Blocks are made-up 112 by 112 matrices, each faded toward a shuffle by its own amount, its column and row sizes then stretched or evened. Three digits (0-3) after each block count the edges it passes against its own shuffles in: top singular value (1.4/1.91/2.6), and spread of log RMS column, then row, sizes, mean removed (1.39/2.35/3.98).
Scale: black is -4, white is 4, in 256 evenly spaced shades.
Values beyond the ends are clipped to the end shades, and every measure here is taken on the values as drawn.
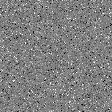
1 0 0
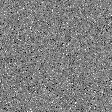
0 0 0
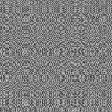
3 2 2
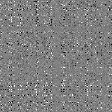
2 2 2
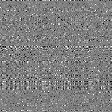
3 0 2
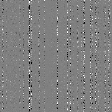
2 3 1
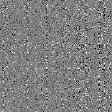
2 2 1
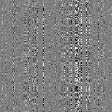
3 3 0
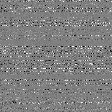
2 0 3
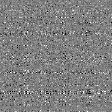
2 1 2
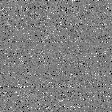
1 0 2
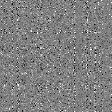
2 2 1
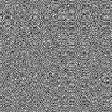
3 0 1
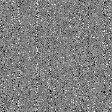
0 2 0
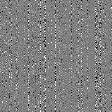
2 3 0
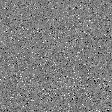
0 0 1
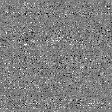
1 1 2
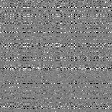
3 1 3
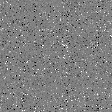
0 1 1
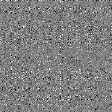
1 2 2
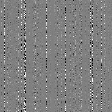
2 3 0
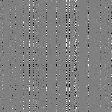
3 3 1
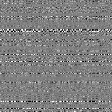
3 0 3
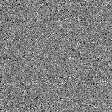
1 0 1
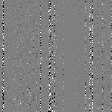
2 3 0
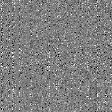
2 2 1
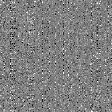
2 2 0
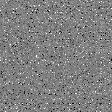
1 0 1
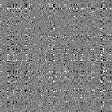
3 2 2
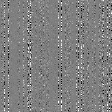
1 3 0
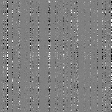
3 3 1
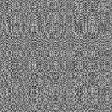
3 2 1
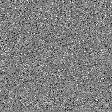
1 0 1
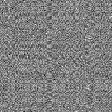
3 0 0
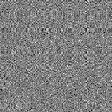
3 1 1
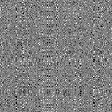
3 2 1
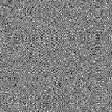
3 0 1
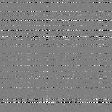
3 1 3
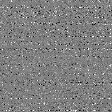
0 1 2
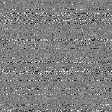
2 0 3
